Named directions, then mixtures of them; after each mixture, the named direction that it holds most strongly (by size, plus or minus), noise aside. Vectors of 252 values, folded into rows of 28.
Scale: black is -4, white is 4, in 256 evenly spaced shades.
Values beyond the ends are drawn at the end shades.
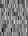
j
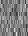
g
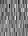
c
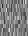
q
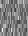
j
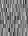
q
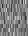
q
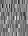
q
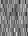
g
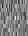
q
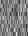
g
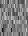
j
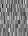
q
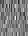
c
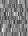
j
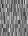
q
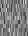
q
